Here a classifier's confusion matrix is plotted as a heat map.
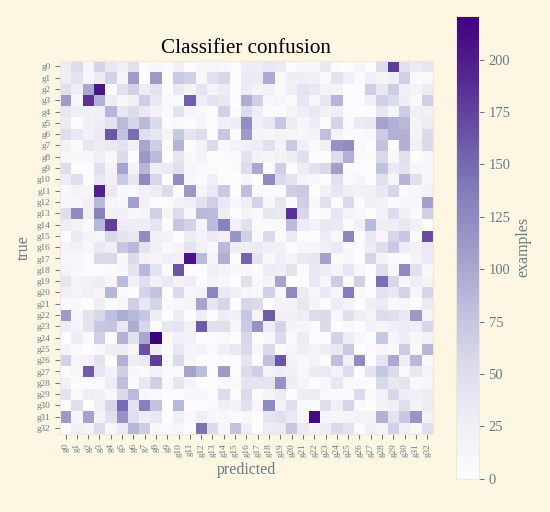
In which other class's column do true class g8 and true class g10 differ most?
g18
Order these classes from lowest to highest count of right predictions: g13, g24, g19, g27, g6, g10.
g27, g24, g13, g19, g10, g6
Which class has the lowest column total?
g9
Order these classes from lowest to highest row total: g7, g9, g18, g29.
g29, g18, g9, g7
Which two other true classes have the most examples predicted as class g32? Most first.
g15, g12
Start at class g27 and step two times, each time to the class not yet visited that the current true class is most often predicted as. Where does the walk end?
g3
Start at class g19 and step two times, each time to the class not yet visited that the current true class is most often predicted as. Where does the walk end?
g5
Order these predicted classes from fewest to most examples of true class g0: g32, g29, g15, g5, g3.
g15, g5, g32, g3, g29
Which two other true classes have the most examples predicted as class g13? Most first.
g20, g14
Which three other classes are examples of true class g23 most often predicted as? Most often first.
g12, g17, g6
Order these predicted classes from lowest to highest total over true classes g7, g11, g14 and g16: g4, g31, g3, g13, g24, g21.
g31, g21, g13, g24, g4, g3
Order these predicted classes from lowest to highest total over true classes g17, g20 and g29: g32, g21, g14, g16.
g21, g32, g14, g16
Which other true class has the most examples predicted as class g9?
g11
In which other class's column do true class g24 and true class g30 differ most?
g8
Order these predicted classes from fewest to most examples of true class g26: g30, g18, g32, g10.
g32, g30, g10, g18
